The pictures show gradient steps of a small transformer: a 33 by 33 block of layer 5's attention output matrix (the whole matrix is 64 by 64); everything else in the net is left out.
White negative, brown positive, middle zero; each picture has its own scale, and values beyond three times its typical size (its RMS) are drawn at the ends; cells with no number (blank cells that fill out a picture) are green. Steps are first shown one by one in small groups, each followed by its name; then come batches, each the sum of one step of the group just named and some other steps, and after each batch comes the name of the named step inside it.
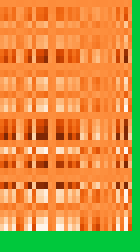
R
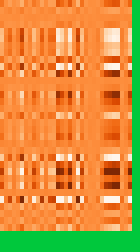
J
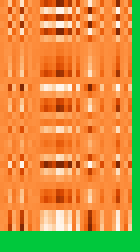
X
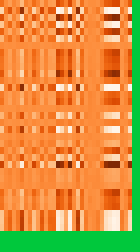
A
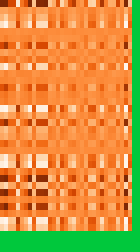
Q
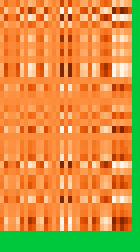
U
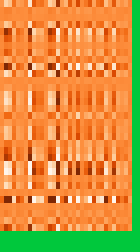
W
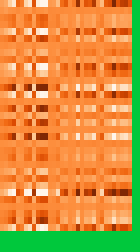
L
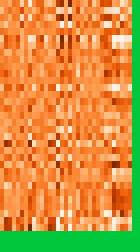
A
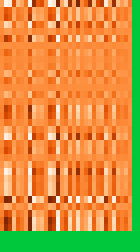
W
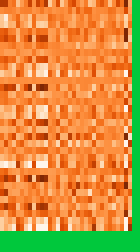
Q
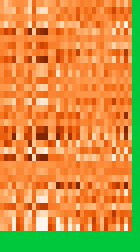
R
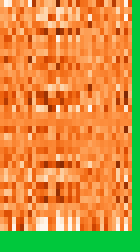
X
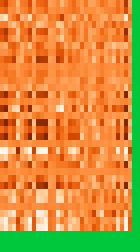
R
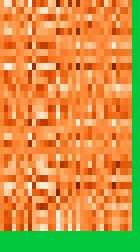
X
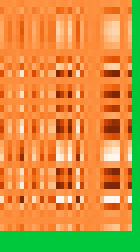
J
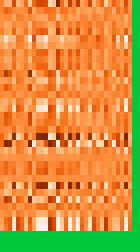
R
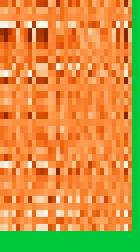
W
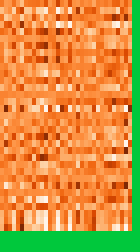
A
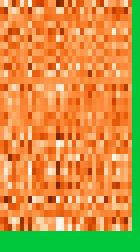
W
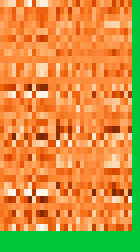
L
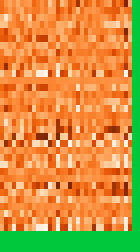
L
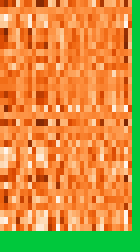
Q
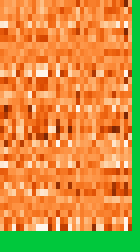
L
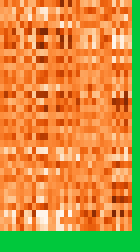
X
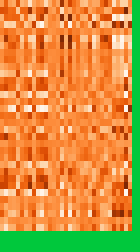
U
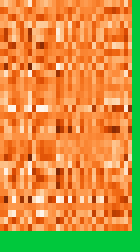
W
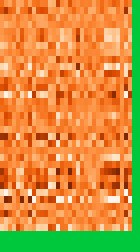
J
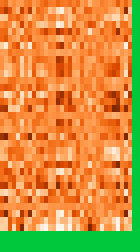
X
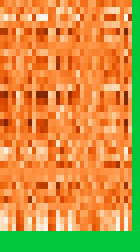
A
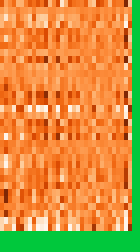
Q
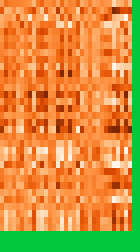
U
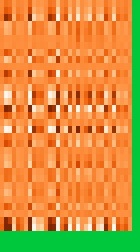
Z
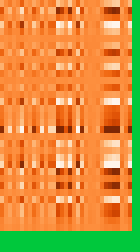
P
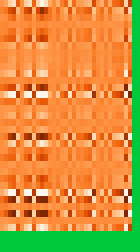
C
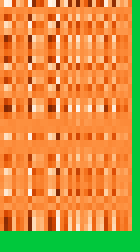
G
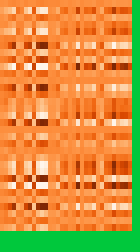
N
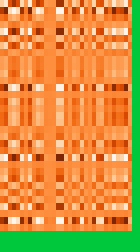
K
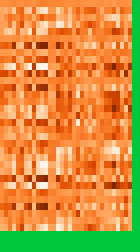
N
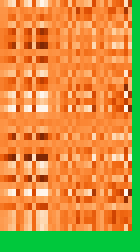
C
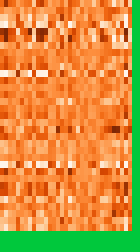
P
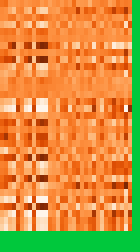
N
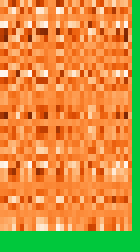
K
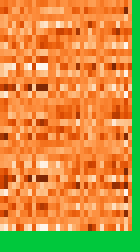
N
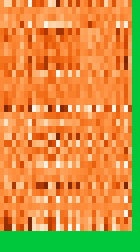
G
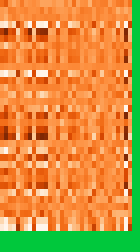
C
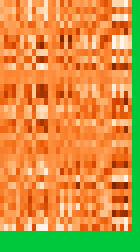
N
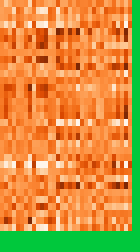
N
